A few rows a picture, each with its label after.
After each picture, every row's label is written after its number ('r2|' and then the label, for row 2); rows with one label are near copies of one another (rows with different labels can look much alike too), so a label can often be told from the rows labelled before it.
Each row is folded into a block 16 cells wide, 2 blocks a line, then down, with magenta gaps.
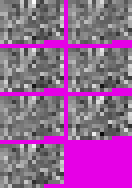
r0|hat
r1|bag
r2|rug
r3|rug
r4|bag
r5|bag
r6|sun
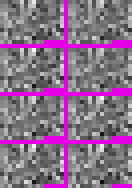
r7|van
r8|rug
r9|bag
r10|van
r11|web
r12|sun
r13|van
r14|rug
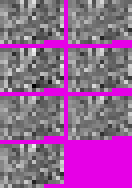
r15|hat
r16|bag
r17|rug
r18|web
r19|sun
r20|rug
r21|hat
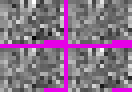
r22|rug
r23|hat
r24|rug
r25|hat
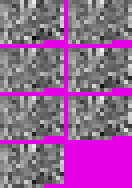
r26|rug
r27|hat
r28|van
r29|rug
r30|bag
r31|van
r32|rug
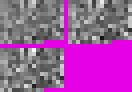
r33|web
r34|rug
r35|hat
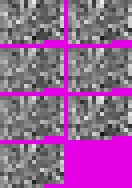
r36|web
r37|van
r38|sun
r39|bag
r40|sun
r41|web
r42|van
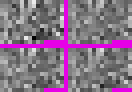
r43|rug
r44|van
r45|sun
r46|rug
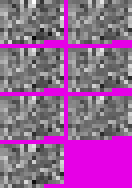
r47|rug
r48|sun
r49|web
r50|hat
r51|hat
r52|hat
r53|web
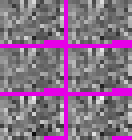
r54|bag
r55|rug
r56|hat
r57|hat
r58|van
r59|bag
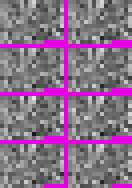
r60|van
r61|web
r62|web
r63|bag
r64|van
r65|van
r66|bag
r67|van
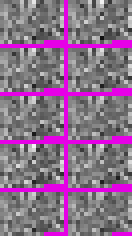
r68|rug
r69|web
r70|rug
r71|van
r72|rug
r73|hat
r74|hat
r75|bag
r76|sun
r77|sun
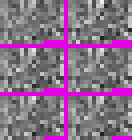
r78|bag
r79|hat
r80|van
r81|hat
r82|rug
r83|van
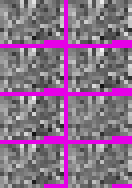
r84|van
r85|sun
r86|hat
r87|hat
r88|hat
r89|web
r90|van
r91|web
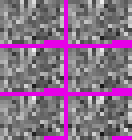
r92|van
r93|van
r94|web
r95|van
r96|rug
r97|bag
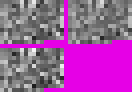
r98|hat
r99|hat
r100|hat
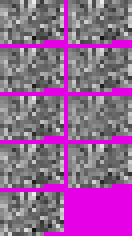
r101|sun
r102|van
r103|van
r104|web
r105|hat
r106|van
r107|sun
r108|rug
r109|hat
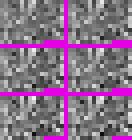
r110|bag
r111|van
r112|sun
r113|bag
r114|rug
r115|web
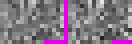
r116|web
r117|van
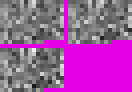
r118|rug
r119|sun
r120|van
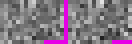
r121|van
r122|rug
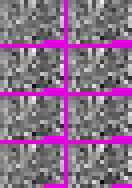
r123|web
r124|van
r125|rug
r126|bag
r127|rug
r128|web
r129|rug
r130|rug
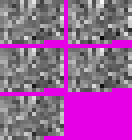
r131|bag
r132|van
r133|hat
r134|rug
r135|hat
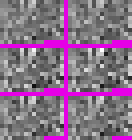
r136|bag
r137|web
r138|van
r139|hat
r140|hat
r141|rug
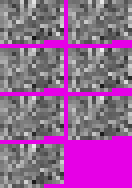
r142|van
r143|sun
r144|sun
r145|bag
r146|bag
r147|rug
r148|bag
